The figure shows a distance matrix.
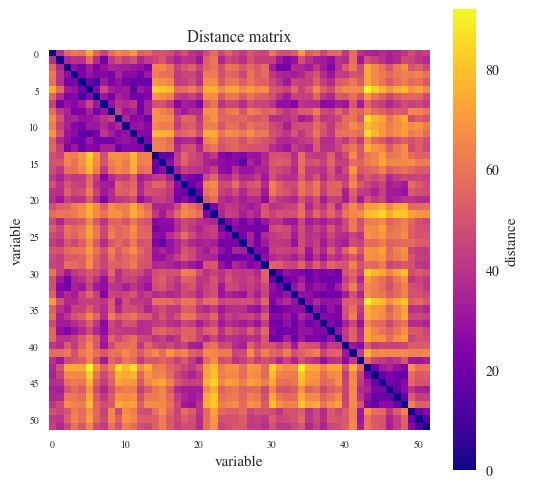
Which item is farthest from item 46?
22
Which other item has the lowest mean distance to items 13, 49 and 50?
51
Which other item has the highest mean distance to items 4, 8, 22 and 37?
43
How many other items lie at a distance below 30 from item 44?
5
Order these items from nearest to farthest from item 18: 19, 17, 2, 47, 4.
19, 17, 47, 4, 2
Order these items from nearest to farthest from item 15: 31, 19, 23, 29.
23, 29, 19, 31
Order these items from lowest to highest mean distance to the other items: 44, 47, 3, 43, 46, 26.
26, 3, 46, 47, 44, 43
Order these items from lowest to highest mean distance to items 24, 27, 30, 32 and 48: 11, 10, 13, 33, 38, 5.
33, 38, 13, 10, 11, 5
